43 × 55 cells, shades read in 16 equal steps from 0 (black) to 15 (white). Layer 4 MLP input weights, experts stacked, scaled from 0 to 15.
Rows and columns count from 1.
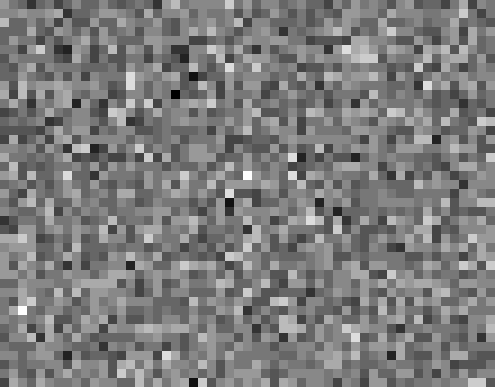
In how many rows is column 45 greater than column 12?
17
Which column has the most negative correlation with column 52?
8
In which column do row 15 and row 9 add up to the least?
22
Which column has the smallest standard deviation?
46
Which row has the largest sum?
32
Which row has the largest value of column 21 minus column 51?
20
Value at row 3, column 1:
11
